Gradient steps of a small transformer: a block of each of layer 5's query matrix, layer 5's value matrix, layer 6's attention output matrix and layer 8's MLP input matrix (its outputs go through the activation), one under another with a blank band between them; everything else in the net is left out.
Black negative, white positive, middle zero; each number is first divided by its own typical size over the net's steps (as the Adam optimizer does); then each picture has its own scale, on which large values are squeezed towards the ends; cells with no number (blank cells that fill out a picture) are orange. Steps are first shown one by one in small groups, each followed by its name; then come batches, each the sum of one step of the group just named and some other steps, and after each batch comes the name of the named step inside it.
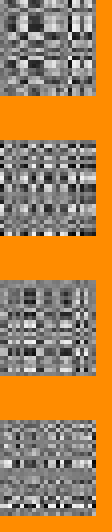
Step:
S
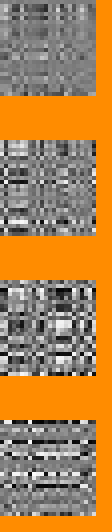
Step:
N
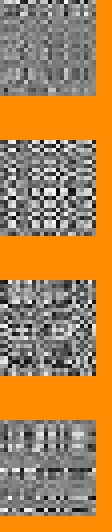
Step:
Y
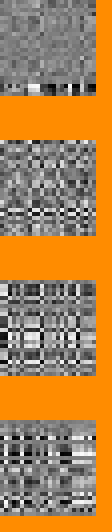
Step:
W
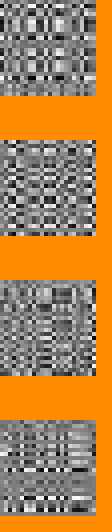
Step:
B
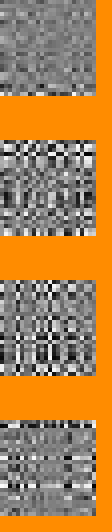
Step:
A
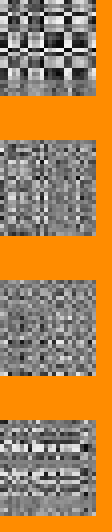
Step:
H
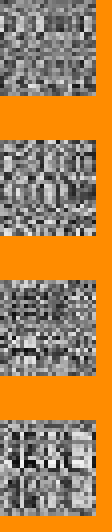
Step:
W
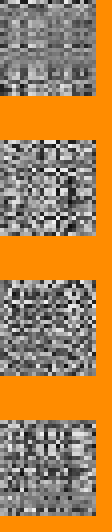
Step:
Y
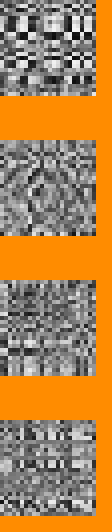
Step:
S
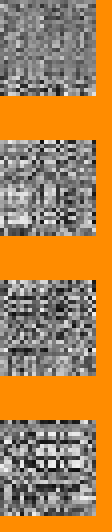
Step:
N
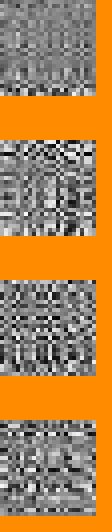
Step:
A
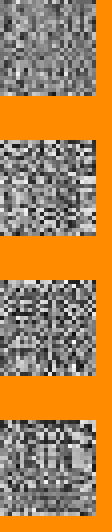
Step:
A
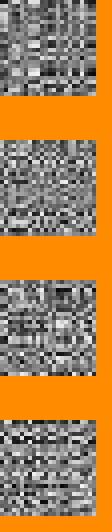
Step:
N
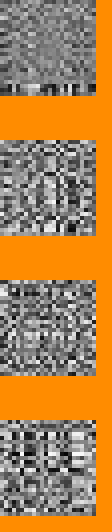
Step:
W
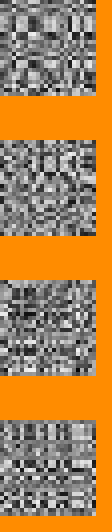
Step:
S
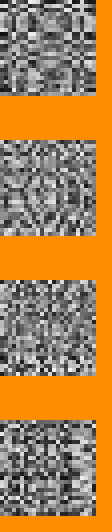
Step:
A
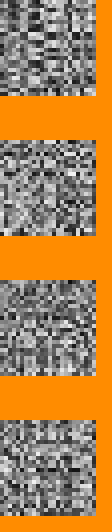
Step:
S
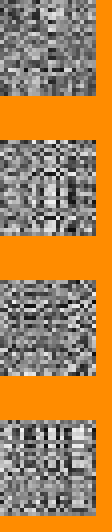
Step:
Y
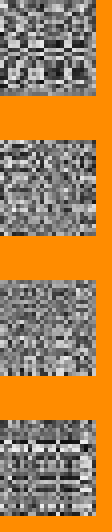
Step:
H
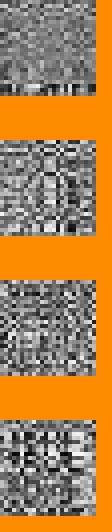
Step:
W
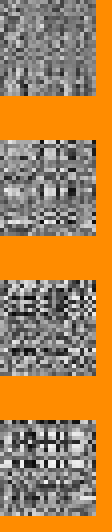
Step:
N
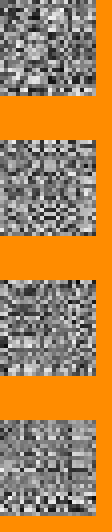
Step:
Y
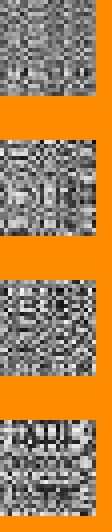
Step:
N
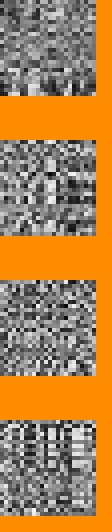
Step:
W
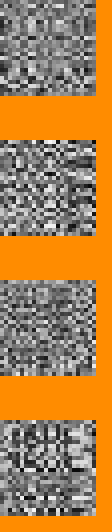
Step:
B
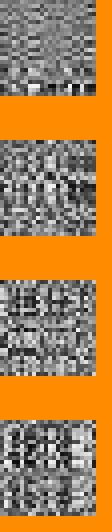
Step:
W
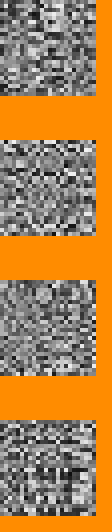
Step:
B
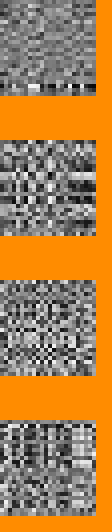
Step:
W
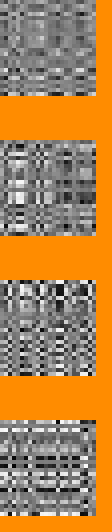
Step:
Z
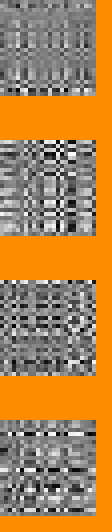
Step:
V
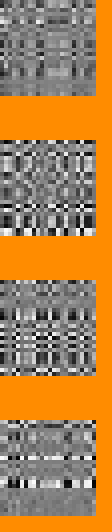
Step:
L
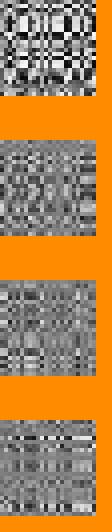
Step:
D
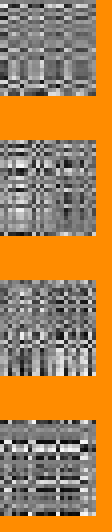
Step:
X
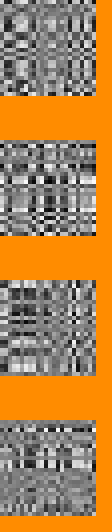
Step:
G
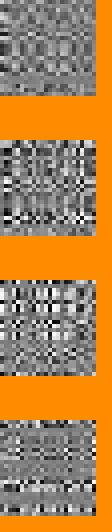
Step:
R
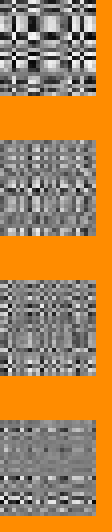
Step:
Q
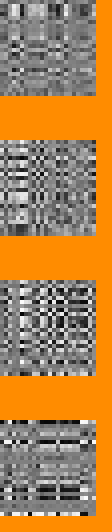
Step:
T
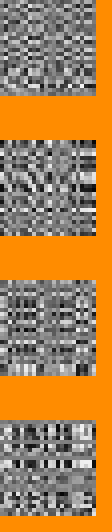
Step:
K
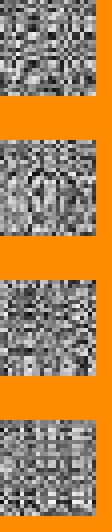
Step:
Q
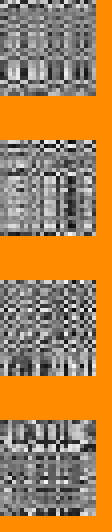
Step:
X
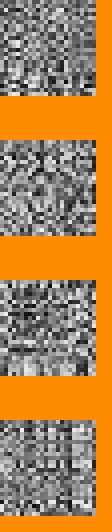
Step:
K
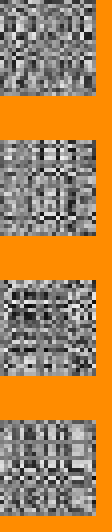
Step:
Q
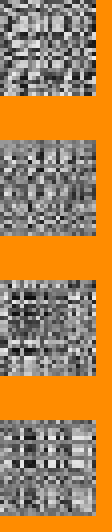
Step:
D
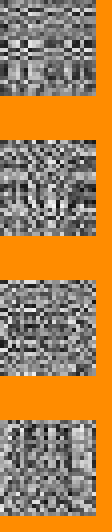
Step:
K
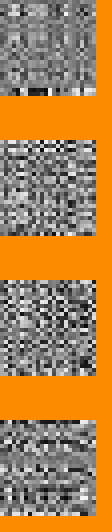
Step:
T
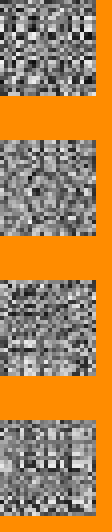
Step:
Q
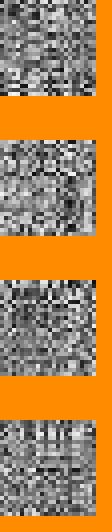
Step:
V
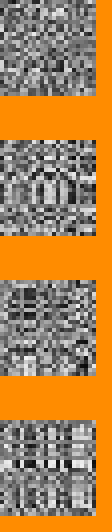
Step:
K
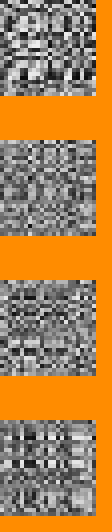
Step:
D
